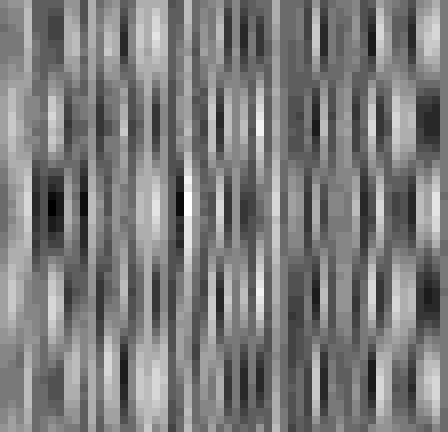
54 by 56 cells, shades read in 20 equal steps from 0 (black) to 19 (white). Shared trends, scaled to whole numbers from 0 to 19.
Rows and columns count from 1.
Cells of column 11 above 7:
22
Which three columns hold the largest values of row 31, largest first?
24, 35, 4
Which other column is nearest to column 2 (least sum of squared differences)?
3
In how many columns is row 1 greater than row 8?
17
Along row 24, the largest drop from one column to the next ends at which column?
5
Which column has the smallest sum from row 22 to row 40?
11
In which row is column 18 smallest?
16
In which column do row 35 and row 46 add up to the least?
37
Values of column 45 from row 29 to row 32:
12 11 11 9
